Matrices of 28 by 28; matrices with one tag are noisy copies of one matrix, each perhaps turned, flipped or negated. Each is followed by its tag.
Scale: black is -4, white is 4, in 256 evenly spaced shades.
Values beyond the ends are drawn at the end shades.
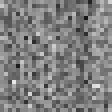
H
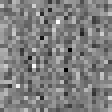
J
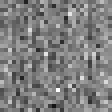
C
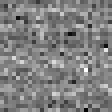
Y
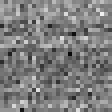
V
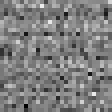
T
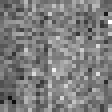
V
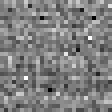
T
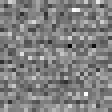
J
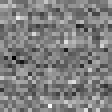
Y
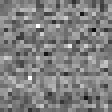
H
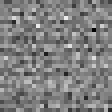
H
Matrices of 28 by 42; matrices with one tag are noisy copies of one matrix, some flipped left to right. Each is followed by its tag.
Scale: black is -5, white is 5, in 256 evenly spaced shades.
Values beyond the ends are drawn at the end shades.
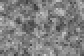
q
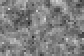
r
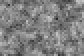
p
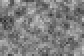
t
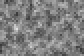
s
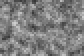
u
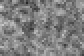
q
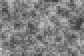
t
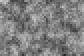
p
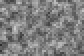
s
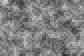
p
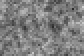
q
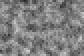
u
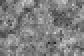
r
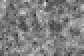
q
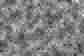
s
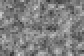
u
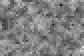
t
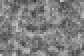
u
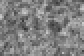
q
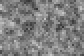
q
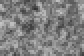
q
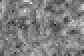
q
